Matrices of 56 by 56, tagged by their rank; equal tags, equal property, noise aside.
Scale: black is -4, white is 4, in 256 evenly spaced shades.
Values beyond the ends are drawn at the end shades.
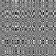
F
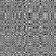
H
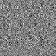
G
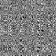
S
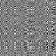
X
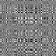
F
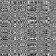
X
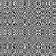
F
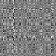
X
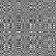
F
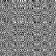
X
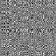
S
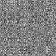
G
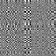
F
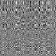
H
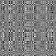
F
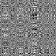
H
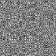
S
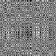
H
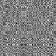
H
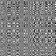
X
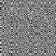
H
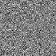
G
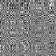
X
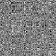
G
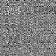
G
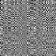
X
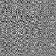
S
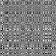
X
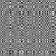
F
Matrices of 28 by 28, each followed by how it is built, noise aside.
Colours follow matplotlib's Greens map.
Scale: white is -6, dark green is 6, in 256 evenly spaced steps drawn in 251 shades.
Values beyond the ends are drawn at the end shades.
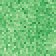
smooth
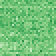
blocks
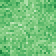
smooth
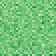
low rank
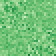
block diagonal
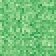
blocks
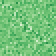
banded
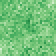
smooth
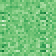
low rank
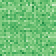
blocks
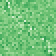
banded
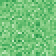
low rank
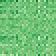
low rank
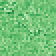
block diagonal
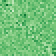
block diagonal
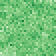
smooth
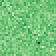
banded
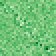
banded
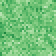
smooth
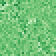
block diagonal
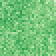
smooth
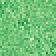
block diagonal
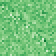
banded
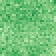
smooth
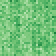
blocks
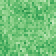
smooth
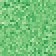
block diagonal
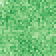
smooth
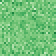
low rank
